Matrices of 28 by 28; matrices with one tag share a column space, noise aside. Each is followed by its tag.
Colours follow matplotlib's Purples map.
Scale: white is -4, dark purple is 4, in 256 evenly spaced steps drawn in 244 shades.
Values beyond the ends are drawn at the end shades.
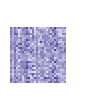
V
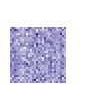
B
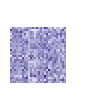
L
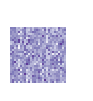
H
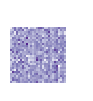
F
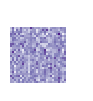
B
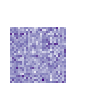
B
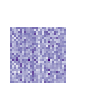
F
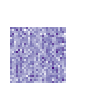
B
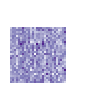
H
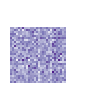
F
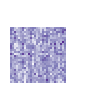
H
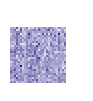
B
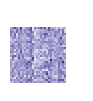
L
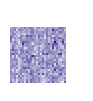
H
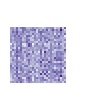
V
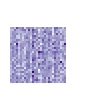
V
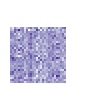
L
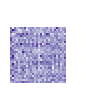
B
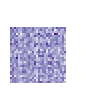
B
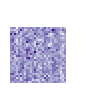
B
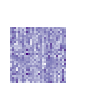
H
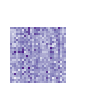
V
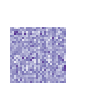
F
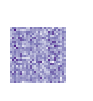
F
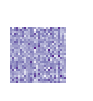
L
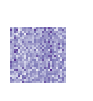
L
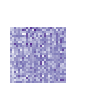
B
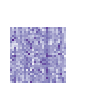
H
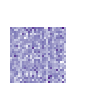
L
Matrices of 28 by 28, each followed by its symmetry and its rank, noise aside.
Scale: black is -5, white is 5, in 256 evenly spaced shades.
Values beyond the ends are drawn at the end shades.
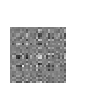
symmetric, rank two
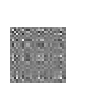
symmetric, rank two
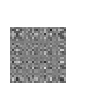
no symmetry, rank two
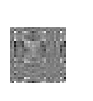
no symmetry, rank two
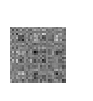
symmetric, rank three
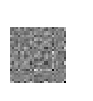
symmetric, rank three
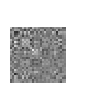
symmetric, rank four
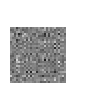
no symmetry, rank four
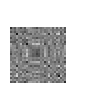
symmetric, rank three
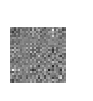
symmetric, rank three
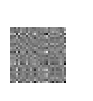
no symmetry, rank two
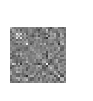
symmetric, rank four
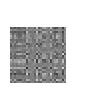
no symmetry, rank two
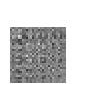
symmetric, rank four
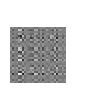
no symmetry, rank two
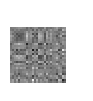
symmetric, rank two
